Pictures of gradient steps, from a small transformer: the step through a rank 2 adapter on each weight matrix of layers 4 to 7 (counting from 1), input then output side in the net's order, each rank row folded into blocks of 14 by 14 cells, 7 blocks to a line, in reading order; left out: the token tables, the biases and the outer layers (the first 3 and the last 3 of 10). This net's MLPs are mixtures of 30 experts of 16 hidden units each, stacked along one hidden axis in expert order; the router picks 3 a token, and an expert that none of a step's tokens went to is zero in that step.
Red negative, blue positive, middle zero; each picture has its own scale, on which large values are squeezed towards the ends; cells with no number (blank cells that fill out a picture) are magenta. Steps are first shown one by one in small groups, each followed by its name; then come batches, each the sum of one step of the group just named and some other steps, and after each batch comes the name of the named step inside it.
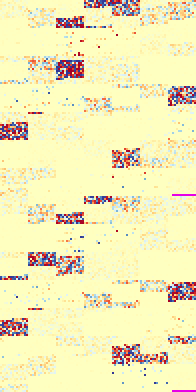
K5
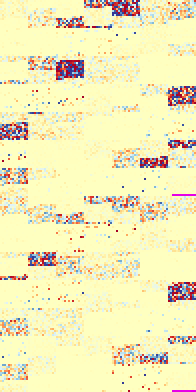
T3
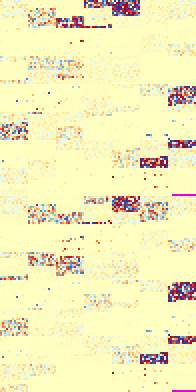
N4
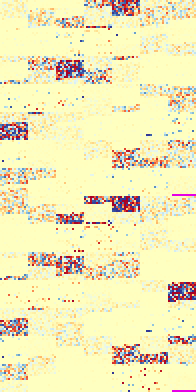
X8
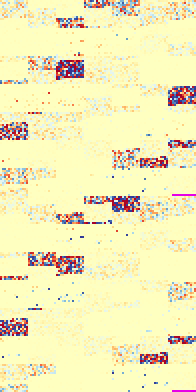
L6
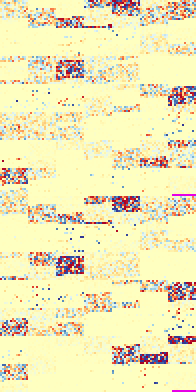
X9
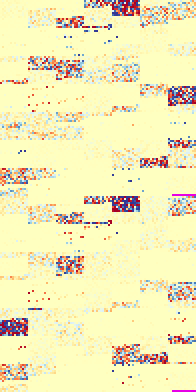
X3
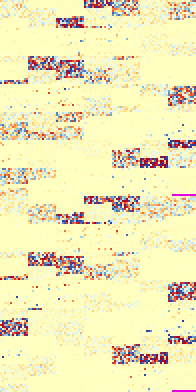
L6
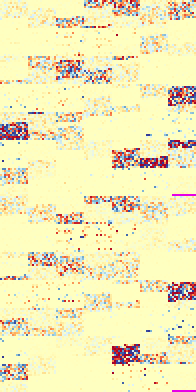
X8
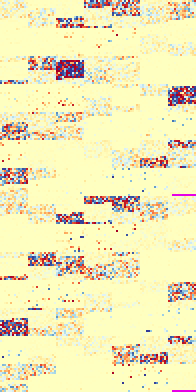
L6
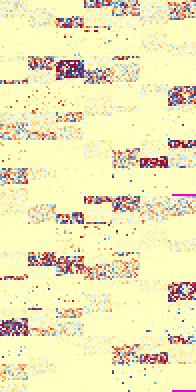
L6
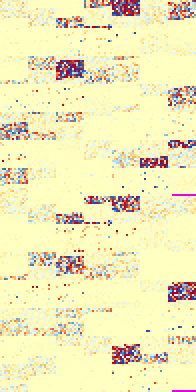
T3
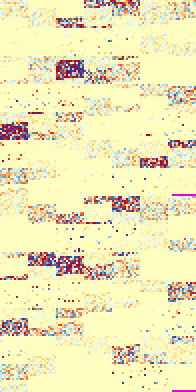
X9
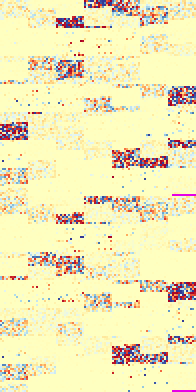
K5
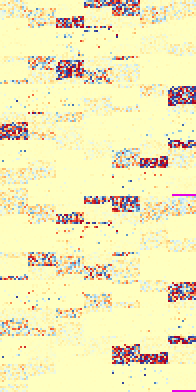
K5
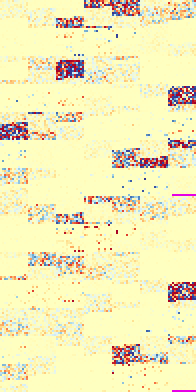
T3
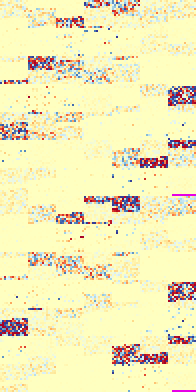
X3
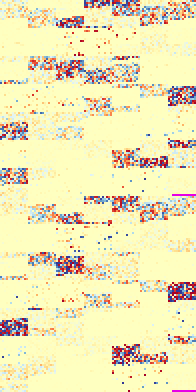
K5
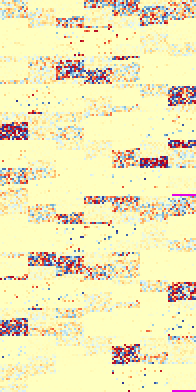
X9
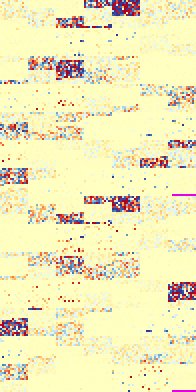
X8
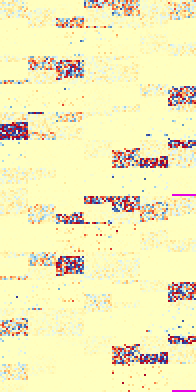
T3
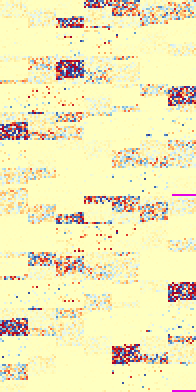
T3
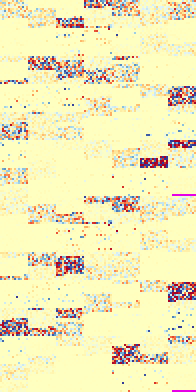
T3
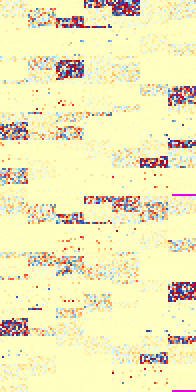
N4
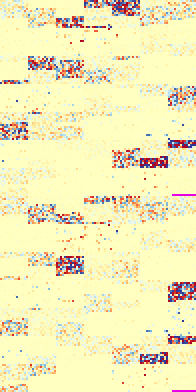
N4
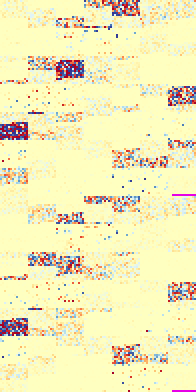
T3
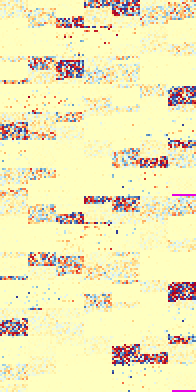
K5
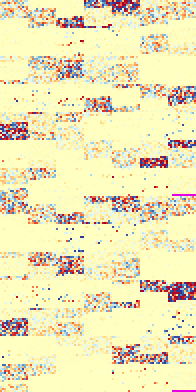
X9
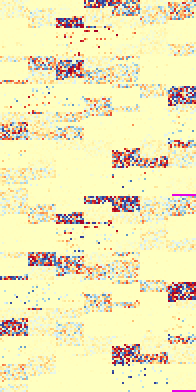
K5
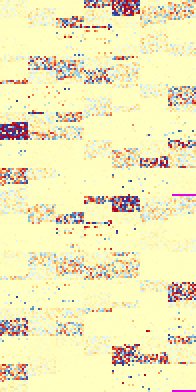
X3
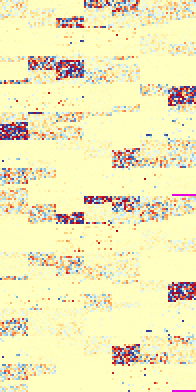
X8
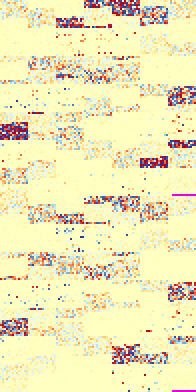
X9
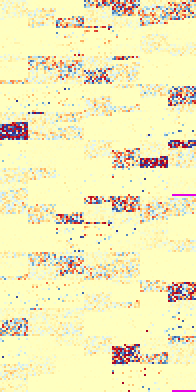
X9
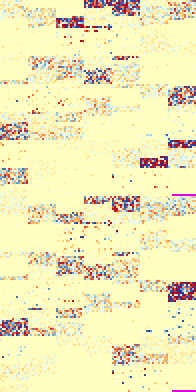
N4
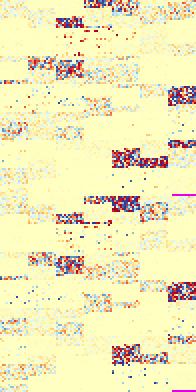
K5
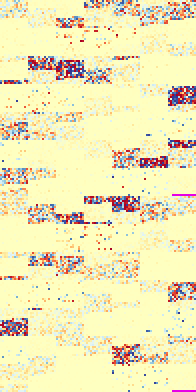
L6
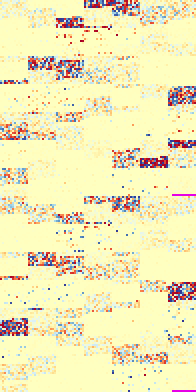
L6
